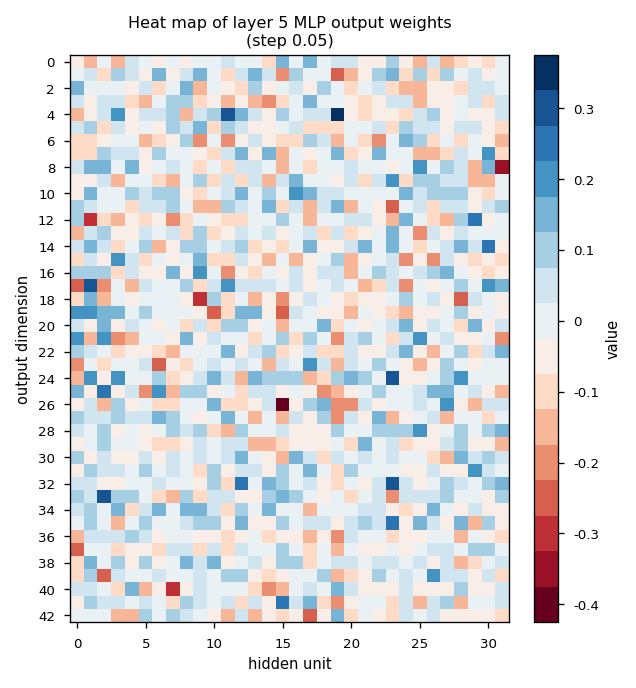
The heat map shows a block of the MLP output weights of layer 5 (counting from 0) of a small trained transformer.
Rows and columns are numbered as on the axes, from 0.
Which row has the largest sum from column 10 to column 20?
4
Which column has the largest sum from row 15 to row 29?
1
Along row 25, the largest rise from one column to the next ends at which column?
6
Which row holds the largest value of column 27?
26
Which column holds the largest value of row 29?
21
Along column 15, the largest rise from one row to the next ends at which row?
41
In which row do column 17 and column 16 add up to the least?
42
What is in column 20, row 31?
0.1
